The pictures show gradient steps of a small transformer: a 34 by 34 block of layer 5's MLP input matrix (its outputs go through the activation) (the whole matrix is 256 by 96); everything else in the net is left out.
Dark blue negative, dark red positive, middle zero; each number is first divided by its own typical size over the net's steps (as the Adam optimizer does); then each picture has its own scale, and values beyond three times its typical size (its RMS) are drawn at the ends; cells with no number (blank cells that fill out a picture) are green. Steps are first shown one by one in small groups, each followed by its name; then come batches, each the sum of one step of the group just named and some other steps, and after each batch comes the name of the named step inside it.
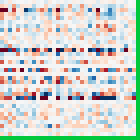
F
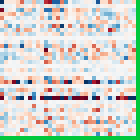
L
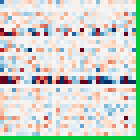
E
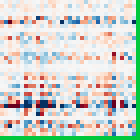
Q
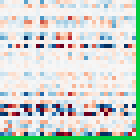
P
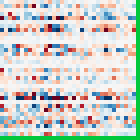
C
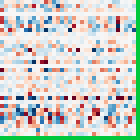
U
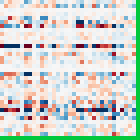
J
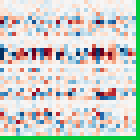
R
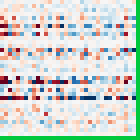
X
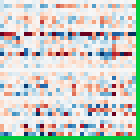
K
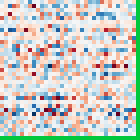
C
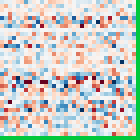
J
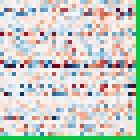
K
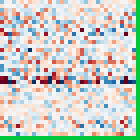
E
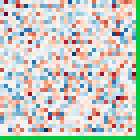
U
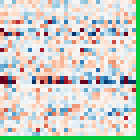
E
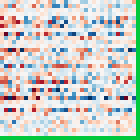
X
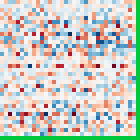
K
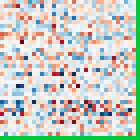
K
